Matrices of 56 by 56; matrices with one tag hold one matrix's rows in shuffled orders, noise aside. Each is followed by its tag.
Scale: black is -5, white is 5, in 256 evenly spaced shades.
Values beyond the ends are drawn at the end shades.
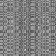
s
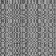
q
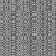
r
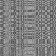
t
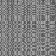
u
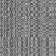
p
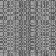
s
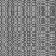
u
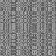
r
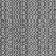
q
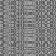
t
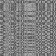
t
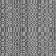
q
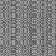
r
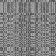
s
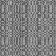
q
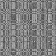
r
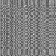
p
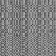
q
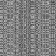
s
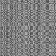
p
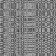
t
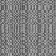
q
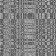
t
